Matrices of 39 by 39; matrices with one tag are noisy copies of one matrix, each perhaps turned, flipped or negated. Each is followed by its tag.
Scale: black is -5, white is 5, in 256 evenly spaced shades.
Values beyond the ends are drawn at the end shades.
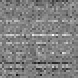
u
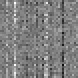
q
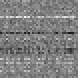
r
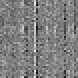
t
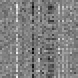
r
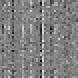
t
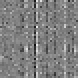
t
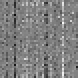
q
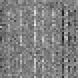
u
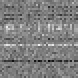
r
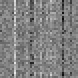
q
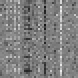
r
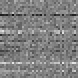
q
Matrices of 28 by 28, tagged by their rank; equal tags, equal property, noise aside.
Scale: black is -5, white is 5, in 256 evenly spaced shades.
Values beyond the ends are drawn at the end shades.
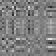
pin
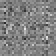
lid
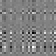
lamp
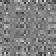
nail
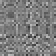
lid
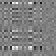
lamp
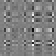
lamp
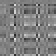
lamp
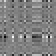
lamp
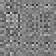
nail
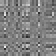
pin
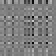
lamp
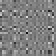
pin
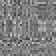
lid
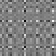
lamp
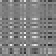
lamp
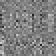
lid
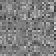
lid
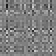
pin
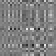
pin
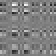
lamp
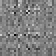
lid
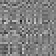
nail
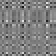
lamp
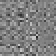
nail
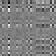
lamp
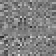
lid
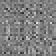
lid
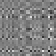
pin
